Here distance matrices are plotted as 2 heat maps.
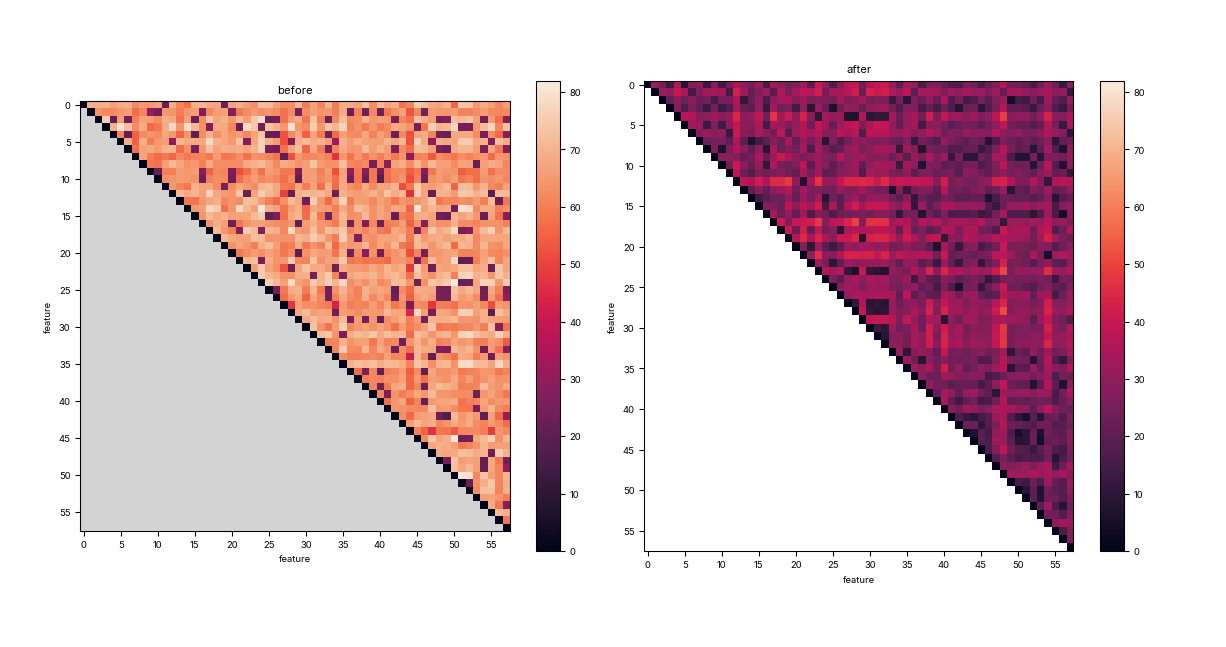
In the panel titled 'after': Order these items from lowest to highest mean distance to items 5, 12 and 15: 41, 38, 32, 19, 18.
41, 38, 18, 19, 32
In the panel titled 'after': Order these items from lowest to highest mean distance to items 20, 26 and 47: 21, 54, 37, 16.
16, 37, 54, 21
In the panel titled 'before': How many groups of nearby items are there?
12
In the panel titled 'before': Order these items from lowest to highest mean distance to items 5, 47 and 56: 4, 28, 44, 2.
28, 44, 4, 2
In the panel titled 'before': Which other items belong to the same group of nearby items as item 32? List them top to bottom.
43
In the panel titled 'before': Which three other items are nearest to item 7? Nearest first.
27, 44, 34
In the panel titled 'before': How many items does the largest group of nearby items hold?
12
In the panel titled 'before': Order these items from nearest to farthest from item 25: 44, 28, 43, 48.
48, 44, 43, 28
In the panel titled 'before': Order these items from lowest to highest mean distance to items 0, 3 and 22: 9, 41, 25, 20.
9, 20, 41, 25
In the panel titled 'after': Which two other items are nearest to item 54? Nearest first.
21, 12
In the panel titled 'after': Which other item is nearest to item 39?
20
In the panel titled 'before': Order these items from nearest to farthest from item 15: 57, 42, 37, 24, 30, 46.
42, 57, 30, 37, 46, 24
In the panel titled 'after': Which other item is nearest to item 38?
47
